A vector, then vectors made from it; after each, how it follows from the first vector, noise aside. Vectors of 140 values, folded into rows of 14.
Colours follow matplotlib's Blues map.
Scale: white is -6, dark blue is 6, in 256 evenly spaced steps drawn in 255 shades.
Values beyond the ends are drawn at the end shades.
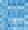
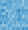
wrapped around, negated, shrunk.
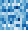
wrapped around, scaled up.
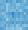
wrapped around, negated, shrunk.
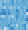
wrapped around, partly zeroed.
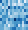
negated, scaled up.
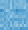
wrapped around, negated, shrunk.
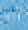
reversed, negated, partly zeroed.
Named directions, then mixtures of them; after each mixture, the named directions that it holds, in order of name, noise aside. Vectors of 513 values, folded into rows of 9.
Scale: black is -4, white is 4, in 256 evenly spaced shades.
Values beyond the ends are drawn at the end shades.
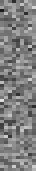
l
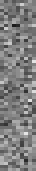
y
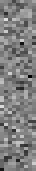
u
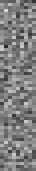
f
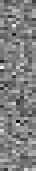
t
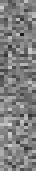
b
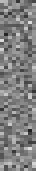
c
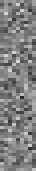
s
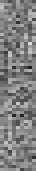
b, f.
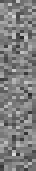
c, f, s.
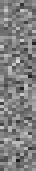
f, s, u.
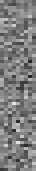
t, u.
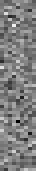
s, t.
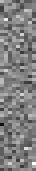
b, c, u.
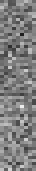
b.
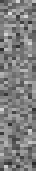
c.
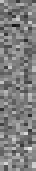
c, y.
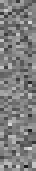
c.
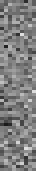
b, f, y.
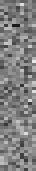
y.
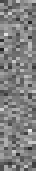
c.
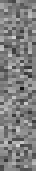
b, f, u.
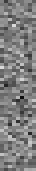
s, t.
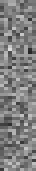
b.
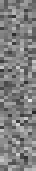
t, y.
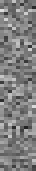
l.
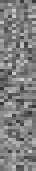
f, l, t.
